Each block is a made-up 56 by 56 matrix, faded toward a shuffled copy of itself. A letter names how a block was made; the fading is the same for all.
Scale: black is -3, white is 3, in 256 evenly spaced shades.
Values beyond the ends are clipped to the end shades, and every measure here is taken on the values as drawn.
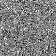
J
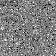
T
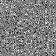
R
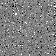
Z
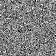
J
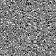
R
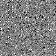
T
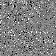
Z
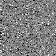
T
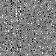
Z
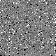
Z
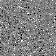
Z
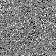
T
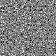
R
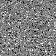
T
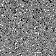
Z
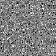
R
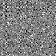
R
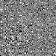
R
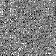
T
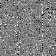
Z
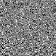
R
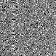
R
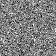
J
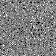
T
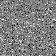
Z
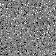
Z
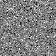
T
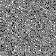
T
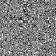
R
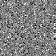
R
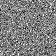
J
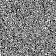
J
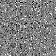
R
